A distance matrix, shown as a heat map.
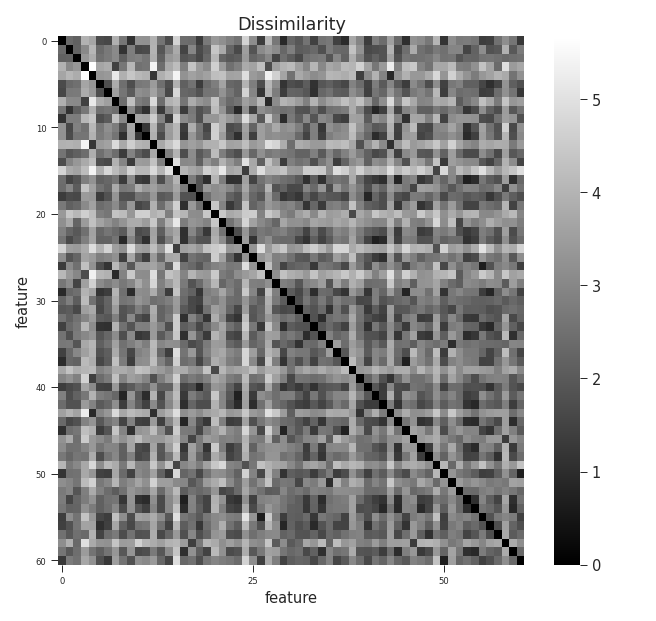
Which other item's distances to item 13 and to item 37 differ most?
45
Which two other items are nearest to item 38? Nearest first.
20, 30
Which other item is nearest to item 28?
2
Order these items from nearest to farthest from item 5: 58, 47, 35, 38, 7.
35, 47, 38, 58, 7
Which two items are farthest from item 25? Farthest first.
20, 38
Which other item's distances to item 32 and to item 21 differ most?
34
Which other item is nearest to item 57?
48
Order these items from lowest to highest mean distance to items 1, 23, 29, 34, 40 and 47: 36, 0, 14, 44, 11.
44, 11, 0, 36, 14
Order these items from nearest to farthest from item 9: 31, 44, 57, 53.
31, 57, 44, 53
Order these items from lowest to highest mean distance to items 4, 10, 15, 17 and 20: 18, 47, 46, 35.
18, 35, 46, 47
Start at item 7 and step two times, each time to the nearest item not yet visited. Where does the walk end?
3
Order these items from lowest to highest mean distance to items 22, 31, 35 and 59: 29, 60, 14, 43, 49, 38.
29, 60, 49, 14, 43, 38
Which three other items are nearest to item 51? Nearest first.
35, 31, 17
